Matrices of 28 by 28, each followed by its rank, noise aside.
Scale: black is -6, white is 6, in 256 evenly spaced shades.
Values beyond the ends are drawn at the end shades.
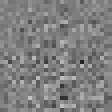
four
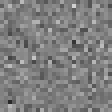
seven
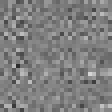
three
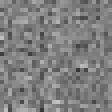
six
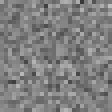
six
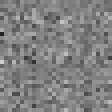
five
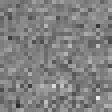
seven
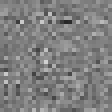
five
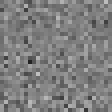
six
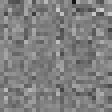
three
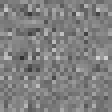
four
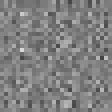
three
